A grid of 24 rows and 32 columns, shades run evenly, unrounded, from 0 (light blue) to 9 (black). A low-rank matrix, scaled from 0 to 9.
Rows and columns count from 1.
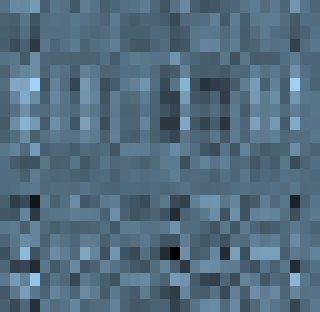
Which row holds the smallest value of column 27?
20
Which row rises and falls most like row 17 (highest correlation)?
2
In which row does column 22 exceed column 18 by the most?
22
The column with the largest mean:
18
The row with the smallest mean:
7
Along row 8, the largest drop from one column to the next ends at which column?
19
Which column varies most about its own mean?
4
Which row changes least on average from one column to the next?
15
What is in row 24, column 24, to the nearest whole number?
3
